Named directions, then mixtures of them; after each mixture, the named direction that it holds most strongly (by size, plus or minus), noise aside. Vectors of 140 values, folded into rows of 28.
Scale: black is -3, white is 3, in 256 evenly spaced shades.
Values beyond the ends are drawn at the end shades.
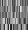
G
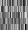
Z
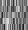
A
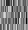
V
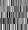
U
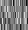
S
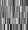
G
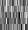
Z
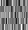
G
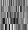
G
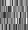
V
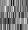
U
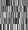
V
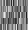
V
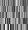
G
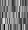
G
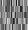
G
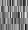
Z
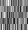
U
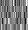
S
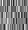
A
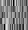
A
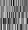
U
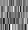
U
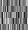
S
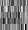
Z
